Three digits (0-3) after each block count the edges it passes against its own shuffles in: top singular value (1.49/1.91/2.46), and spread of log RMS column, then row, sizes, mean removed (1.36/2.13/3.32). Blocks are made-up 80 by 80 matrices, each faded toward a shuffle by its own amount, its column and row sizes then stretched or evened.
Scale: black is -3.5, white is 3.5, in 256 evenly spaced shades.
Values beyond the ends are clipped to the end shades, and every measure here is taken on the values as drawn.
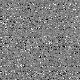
1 0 2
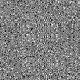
2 0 0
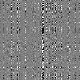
3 3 2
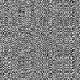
3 2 1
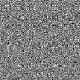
2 1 1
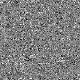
0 1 2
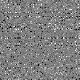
2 1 2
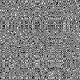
3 0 1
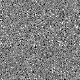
0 1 1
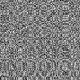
3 1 0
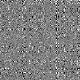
2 2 2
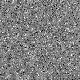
1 0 0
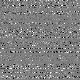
1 0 3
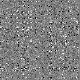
0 2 2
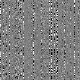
1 3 0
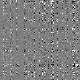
0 3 2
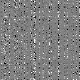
1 3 1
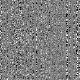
1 3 0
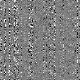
1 3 1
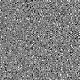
2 1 0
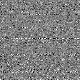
1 0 2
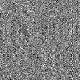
2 1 0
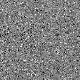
0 1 1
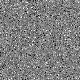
1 0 1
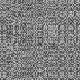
3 1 0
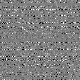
2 0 3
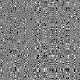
3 2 1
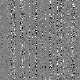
0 3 1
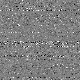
0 0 2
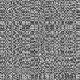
3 0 2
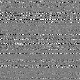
2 0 3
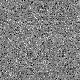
1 0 0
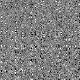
1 2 1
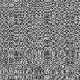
3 2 0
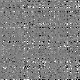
2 2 2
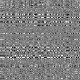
3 0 3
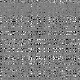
2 2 3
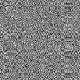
3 0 2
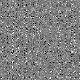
2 2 1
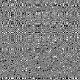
3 1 2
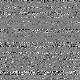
0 0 3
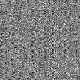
2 1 0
